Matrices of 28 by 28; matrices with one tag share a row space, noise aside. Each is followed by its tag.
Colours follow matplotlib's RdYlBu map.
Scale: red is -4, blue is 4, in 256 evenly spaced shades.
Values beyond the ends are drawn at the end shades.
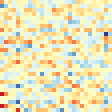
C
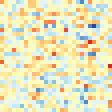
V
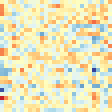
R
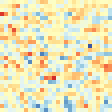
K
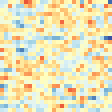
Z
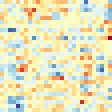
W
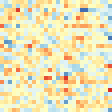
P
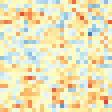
Z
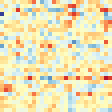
C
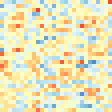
V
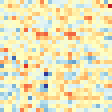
K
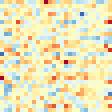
P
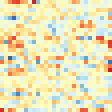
W
